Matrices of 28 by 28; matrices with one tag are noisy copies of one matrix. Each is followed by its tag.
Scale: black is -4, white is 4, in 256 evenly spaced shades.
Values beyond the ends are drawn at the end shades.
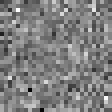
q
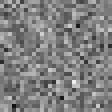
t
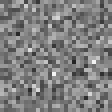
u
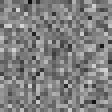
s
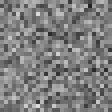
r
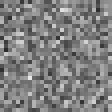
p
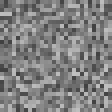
q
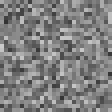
p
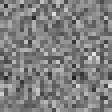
u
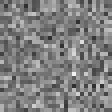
q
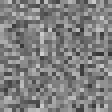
t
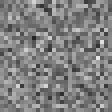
r
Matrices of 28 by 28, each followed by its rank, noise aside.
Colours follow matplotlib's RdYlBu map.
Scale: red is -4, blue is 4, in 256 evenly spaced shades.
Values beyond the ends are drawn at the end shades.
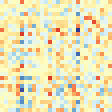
four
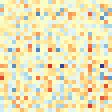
three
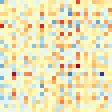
four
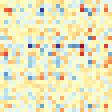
three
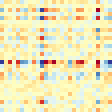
one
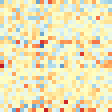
three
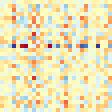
three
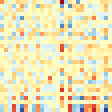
two
